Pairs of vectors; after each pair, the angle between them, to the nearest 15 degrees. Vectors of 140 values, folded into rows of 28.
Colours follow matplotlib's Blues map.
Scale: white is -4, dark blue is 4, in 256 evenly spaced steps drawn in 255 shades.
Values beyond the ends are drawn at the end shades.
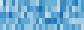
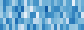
105 degrees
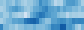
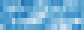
150 degrees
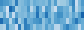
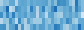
165 degrees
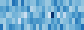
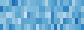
45 degrees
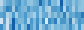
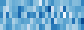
120 degrees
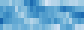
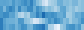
60 degrees
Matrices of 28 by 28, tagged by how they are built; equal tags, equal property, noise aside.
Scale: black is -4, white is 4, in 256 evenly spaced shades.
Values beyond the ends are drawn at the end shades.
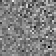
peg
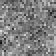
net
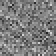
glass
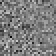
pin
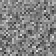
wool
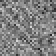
glass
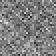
glass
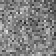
net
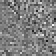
peg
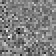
pin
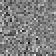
pin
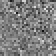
peg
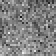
net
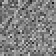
wool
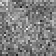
net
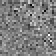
peg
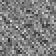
glass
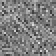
glass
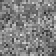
net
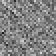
glass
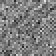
wool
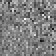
peg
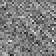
glass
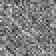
glass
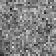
net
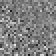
pin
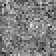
net
